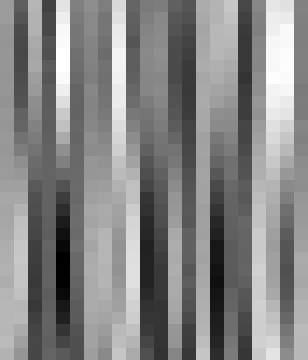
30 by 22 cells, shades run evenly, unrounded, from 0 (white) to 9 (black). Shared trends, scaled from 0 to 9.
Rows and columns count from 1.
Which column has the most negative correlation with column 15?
6
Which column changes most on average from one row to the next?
5
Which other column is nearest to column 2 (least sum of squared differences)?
13
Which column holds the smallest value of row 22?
10
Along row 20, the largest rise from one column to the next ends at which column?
11
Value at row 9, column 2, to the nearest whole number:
6
